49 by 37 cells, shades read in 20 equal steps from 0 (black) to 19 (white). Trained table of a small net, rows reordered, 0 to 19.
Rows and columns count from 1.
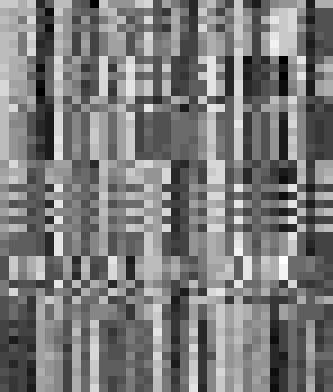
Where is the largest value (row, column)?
33, 32
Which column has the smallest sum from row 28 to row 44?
20
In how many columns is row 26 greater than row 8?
16
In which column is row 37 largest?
25
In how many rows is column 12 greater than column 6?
35
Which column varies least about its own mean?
21
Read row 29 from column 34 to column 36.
14 6 13
